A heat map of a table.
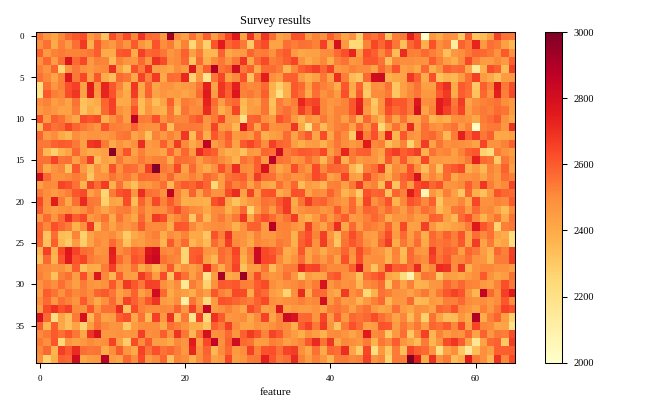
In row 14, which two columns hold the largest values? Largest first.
10, 33
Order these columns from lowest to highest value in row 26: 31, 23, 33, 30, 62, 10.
62, 23, 33, 31, 10, 30
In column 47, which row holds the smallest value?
11
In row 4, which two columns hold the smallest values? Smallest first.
60, 3
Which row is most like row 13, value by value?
36
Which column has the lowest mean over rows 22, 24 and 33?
12
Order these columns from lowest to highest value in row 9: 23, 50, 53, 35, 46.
46, 53, 35, 50, 23
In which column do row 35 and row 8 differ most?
23
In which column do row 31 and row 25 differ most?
65
